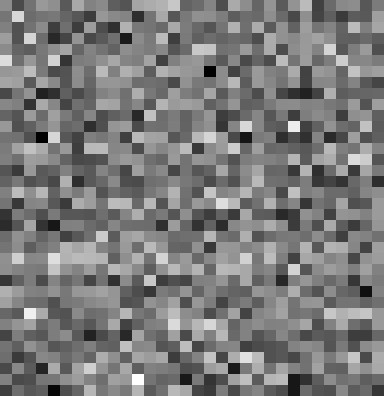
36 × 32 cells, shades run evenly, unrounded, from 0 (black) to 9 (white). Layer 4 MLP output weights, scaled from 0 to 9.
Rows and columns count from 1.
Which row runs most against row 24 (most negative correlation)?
15
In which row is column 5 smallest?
36
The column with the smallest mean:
6
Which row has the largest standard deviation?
13
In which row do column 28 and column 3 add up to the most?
29
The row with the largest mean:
24
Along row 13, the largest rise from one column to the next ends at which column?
5
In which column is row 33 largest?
21
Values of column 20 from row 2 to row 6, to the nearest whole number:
3 6 4 4 5
